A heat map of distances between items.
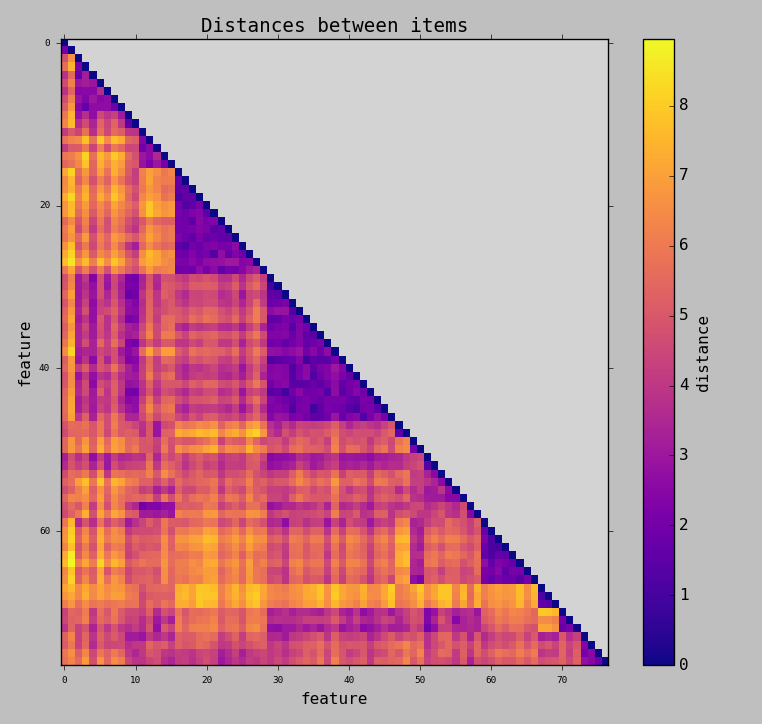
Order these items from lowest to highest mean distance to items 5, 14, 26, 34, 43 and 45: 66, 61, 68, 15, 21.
21, 15, 66, 61, 68
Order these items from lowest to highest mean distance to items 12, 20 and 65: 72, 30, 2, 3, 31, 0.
31, 30, 72, 2, 0, 3
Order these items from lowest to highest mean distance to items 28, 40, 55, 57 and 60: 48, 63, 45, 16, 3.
45, 16, 63, 48, 3
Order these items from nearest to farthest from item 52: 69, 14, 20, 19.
20, 19, 14, 69
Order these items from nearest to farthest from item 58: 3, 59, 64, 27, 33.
33, 59, 64, 27, 3
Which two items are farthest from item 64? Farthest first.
1, 5
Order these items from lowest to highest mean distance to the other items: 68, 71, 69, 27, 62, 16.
71, 16, 62, 27, 69, 68
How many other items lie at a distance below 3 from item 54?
3
